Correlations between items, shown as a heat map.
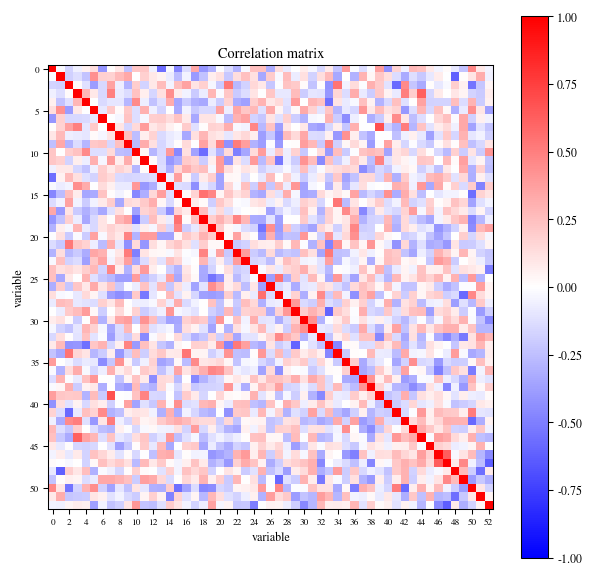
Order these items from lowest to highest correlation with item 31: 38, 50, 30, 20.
38, 20, 50, 30
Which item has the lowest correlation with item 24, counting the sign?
52
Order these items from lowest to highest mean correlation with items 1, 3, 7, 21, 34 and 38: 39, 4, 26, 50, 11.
50, 11, 4, 26, 39
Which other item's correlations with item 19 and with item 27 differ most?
25
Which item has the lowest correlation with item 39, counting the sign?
32
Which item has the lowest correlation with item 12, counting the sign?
37
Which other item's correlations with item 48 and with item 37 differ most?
1
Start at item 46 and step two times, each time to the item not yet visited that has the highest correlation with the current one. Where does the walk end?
49
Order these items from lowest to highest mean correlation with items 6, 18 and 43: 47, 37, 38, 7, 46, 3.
38, 37, 7, 3, 46, 47
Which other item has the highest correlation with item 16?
34
